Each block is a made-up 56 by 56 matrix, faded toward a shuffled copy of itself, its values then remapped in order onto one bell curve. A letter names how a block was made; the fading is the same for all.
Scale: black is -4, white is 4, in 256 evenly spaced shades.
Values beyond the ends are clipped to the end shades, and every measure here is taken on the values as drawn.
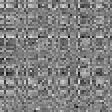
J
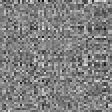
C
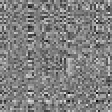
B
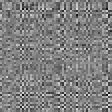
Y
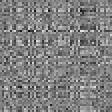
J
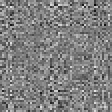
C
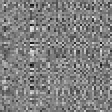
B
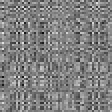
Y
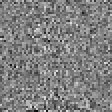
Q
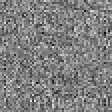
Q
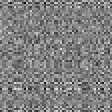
J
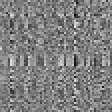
B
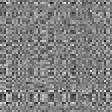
J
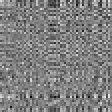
J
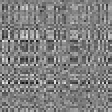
Y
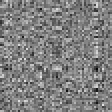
C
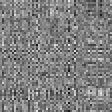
B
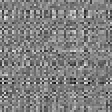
J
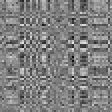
Y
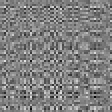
Y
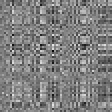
Y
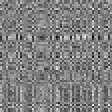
Y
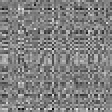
J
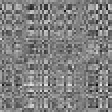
Y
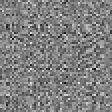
C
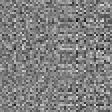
B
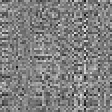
B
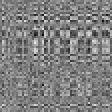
Y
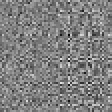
B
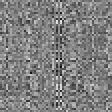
B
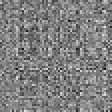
C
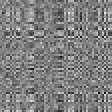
Y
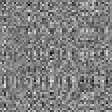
B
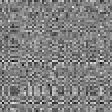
J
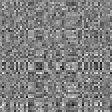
J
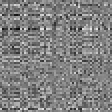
J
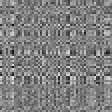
Y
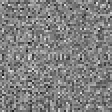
Q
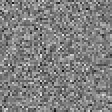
Q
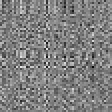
B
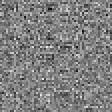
Q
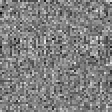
Q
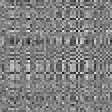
Y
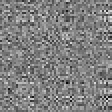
C
